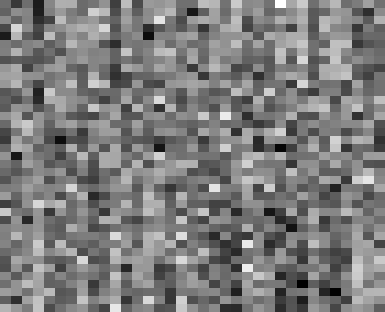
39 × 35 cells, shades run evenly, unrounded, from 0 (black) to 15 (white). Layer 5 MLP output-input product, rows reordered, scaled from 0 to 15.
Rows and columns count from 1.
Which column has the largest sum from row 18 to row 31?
23
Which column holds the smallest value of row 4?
14
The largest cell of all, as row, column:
1, 26
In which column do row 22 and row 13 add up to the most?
15
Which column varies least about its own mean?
13
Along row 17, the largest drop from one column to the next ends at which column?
27
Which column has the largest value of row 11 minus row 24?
28
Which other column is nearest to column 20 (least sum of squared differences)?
7
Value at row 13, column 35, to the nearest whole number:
11
